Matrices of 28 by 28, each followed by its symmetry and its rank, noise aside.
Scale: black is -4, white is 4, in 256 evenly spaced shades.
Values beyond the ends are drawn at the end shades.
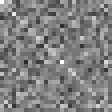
symmetric, rank six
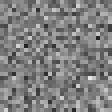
no symmetry, rank six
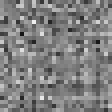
antisymmetric, rank six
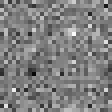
antisymmetric, rank six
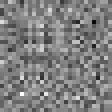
antisymmetric, rank six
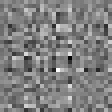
antisymmetric, rank four
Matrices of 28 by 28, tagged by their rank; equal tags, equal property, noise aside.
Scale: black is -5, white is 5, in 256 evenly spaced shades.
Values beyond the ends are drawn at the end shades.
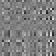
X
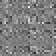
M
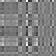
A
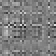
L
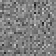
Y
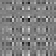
A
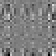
X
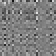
L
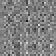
M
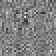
Y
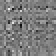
L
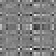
A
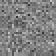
Y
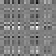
A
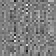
M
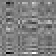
X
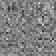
Y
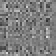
M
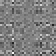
L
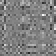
L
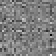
M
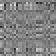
X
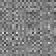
L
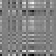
A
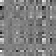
X
